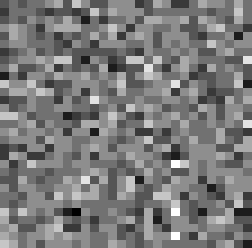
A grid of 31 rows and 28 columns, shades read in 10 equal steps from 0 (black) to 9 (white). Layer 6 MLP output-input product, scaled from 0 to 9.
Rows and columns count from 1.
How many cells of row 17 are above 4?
12
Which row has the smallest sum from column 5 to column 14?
7
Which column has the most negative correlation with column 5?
26
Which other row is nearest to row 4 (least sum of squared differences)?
31
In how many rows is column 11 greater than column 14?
12
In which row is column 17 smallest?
17
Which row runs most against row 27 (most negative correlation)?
19
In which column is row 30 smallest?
22
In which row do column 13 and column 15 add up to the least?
9
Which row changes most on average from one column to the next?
27
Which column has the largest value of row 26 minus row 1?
20
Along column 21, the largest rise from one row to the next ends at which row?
21
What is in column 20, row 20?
1
